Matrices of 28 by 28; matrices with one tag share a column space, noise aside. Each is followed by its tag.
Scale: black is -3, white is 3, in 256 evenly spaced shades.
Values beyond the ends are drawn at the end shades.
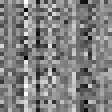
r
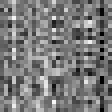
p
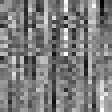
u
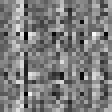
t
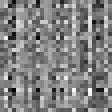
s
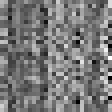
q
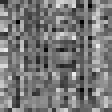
s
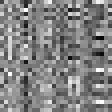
r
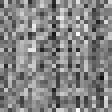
s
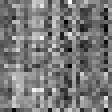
s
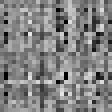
t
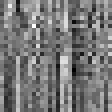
u
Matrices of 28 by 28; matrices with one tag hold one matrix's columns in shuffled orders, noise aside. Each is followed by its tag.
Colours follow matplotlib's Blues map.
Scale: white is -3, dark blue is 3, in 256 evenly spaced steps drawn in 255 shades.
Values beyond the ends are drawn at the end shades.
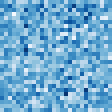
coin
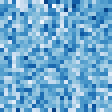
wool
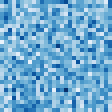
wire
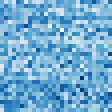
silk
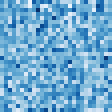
wool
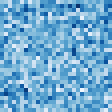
coin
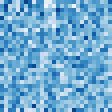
wool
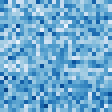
silk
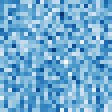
wire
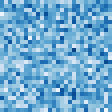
coin
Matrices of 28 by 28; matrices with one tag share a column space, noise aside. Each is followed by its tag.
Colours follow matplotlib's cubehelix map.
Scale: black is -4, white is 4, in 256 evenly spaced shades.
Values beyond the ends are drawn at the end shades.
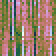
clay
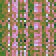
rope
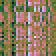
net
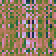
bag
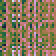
rope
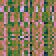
net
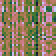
net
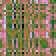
bag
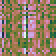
bag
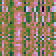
net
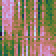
clay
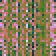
rope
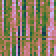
clay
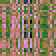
bag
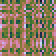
bag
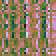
bag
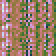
rope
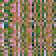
rope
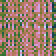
rope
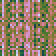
rope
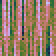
clay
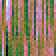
clay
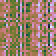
rope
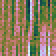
clay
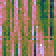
clay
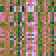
net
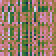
net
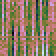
clay
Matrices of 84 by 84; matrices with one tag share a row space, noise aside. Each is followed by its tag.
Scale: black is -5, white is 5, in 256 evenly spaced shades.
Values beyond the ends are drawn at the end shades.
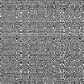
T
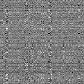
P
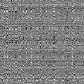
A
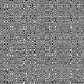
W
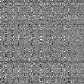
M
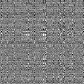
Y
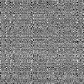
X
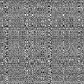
P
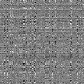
W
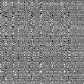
M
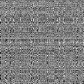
X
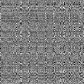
T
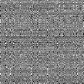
X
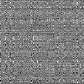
X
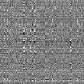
W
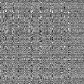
M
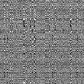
W
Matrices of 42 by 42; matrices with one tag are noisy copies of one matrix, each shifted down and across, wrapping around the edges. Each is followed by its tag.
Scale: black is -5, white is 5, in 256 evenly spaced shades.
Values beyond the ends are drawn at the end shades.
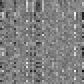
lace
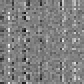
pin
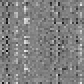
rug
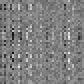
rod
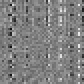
pin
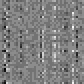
pin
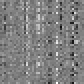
pin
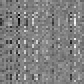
rod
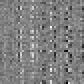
pin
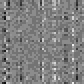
pin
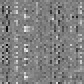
rug
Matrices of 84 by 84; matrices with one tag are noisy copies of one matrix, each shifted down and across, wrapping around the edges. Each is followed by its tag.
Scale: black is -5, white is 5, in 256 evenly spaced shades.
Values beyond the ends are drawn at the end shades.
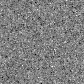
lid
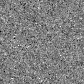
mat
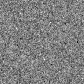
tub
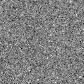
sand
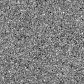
sand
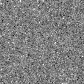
sand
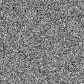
tub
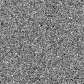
sand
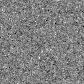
lid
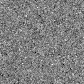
lid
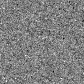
mat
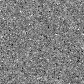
mat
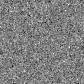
lid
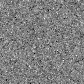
tub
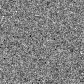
tub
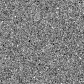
tub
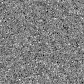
mat
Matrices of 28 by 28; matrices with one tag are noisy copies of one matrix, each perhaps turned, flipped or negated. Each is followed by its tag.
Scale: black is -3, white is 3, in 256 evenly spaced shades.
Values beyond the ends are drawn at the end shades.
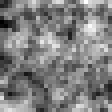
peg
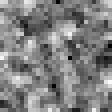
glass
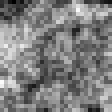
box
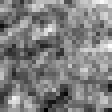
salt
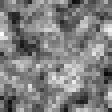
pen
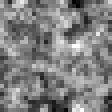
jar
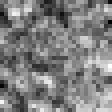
salt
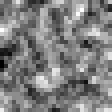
glass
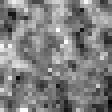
salt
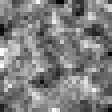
glass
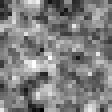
jar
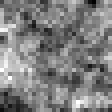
box
